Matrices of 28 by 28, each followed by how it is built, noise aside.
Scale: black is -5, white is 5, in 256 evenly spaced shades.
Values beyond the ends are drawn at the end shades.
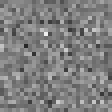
uneven rows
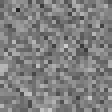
Toeplitz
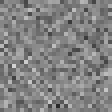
Toeplitz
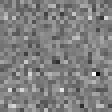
uneven rows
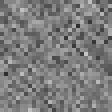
Toeplitz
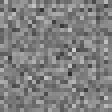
repeating rows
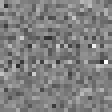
uneven rows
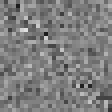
banded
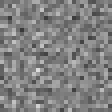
repeating rows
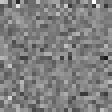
uneven rows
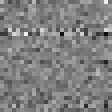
uneven rows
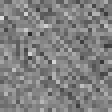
Toeplitz
